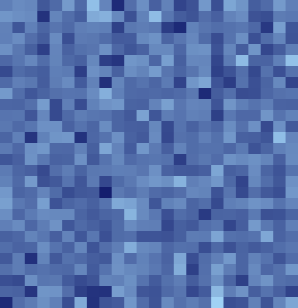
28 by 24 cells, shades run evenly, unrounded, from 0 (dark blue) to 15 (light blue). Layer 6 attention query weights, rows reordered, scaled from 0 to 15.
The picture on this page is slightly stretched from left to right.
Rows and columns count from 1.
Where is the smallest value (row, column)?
18, 9
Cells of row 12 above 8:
7
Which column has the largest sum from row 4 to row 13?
16
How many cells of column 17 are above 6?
23
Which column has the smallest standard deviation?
2
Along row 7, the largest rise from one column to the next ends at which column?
8
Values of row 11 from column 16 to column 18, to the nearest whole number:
8 8 3
